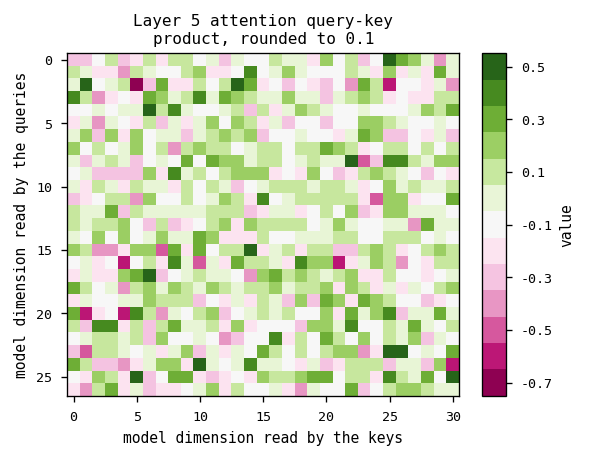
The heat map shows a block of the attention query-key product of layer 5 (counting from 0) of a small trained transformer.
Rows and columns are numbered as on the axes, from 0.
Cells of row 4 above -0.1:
19
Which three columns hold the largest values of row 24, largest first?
10, 14, 0
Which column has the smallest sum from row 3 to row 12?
2
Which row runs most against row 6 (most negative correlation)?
23
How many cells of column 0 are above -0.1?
15
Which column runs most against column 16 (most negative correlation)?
13
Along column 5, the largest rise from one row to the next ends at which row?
25
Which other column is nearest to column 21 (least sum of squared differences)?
4
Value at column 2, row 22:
0.1
